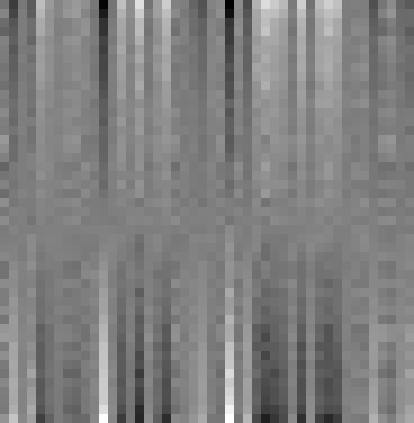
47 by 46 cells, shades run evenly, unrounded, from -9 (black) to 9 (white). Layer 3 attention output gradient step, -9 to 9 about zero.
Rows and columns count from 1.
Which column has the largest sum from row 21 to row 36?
26
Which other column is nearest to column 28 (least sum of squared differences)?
42
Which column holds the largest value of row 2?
16
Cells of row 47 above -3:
34
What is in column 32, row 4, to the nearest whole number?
2
